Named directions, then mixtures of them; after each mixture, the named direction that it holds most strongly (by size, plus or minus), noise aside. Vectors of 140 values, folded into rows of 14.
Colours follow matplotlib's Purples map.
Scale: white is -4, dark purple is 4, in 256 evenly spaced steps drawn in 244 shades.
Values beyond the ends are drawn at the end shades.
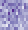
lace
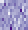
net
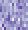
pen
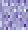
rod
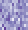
pen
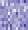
rod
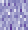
net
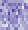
lace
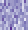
net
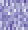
rod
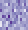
rod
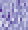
pen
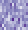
pen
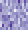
rod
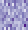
rod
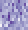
pen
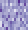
rod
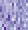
pen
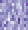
pen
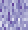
pen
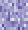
pen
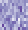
pen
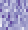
rod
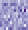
rod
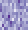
pen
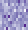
rod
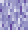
net
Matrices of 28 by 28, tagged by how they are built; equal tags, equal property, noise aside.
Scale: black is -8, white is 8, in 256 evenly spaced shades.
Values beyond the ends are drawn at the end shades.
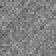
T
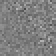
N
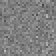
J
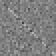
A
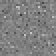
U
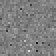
U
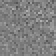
N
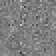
J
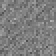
T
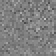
N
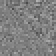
N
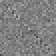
A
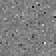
U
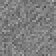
T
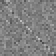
A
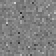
U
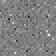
U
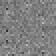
J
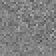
N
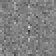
J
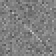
A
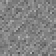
T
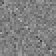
A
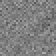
T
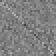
A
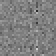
J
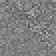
N
